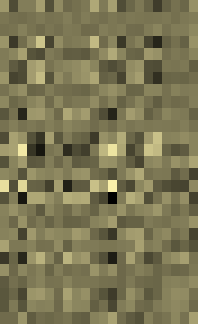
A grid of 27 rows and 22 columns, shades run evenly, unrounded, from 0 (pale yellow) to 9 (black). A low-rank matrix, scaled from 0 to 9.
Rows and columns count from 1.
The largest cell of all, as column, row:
13, 17
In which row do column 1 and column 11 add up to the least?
16
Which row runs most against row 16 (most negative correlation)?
26
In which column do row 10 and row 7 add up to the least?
5
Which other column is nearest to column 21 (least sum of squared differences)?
19
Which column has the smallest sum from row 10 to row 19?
18
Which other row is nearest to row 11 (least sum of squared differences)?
2
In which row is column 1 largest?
22
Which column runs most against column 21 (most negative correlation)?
1
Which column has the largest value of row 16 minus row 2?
8
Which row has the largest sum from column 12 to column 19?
4
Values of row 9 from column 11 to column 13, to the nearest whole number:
4 5 4
